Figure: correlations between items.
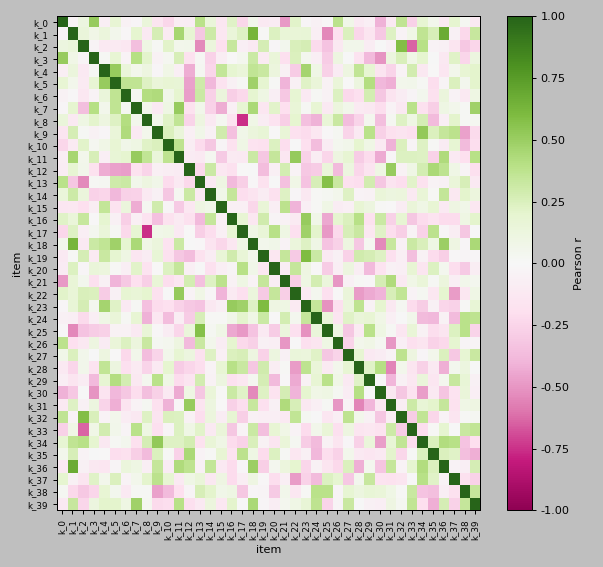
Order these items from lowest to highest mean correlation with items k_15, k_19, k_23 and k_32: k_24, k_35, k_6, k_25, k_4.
k_25, k_35, k_6, k_24, k_4
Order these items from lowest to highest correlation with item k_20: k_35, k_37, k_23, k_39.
k_37, k_39, k_23, k_35
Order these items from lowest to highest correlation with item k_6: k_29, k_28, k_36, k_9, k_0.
k_28, k_0, k_36, k_29, k_9
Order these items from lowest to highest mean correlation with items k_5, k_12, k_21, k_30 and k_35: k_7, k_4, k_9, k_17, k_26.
k_26, k_7, k_4, k_9, k_17
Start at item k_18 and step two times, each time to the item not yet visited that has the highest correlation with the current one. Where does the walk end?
k_36
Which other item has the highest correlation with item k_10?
k_11
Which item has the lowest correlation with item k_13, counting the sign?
k_2
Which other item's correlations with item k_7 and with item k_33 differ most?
k_15
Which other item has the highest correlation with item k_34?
k_9
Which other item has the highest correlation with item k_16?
k_23
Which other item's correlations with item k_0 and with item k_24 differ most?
k_21
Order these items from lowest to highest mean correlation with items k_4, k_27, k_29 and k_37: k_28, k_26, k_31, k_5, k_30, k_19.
k_31, k_30, k_26, k_19, k_28, k_5
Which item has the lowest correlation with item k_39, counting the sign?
k_35
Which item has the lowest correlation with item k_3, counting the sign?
k_30
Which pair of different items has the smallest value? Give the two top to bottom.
k_8, k_17
